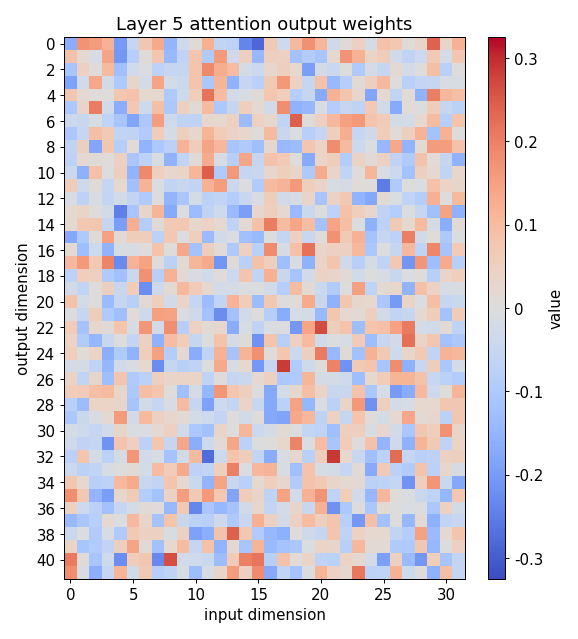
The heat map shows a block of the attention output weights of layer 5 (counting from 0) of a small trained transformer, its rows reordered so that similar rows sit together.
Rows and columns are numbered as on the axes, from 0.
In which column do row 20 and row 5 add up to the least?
26
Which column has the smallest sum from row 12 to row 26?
4
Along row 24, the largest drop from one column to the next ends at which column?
21
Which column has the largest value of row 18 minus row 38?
16
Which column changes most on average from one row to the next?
11
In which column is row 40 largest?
8
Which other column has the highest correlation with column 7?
2
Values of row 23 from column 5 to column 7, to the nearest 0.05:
-0.05 0.05 -0.15
